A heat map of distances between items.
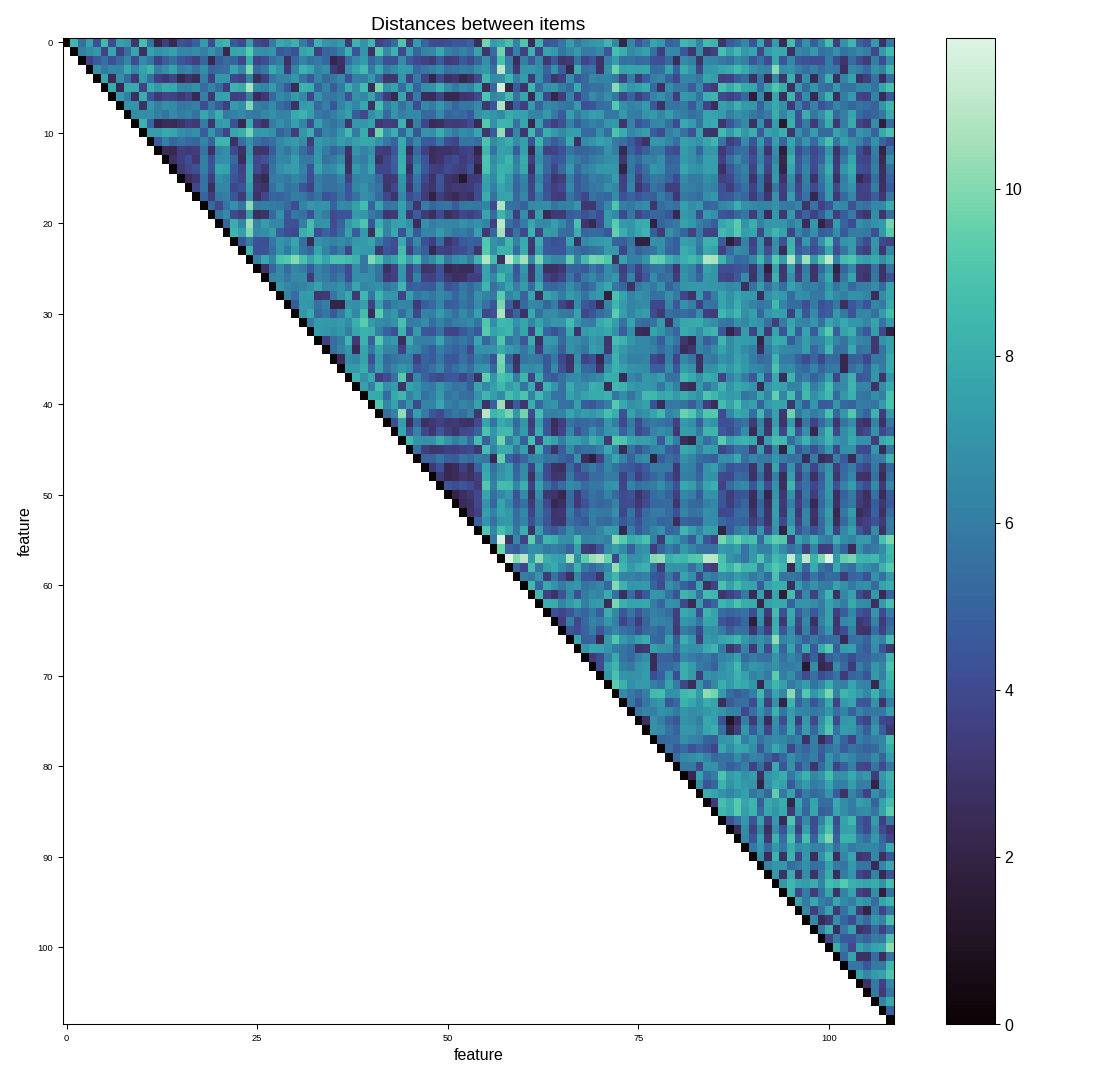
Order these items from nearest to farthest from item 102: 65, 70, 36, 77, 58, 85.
36, 70, 65, 77, 58, 85
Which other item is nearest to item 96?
105
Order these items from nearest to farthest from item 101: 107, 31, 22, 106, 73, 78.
107, 73, 22, 106, 78, 31
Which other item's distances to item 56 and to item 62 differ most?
103
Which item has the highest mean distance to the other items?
57
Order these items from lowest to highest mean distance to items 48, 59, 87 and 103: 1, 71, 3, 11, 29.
29, 11, 3, 1, 71
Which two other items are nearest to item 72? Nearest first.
24, 57
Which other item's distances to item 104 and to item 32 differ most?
108
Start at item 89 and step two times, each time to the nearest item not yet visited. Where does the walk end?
74
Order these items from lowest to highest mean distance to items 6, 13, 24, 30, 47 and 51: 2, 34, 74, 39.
2, 74, 34, 39
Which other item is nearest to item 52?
15
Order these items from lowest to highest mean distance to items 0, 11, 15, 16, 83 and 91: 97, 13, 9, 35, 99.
9, 13, 35, 99, 97
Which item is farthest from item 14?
55
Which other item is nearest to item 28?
71
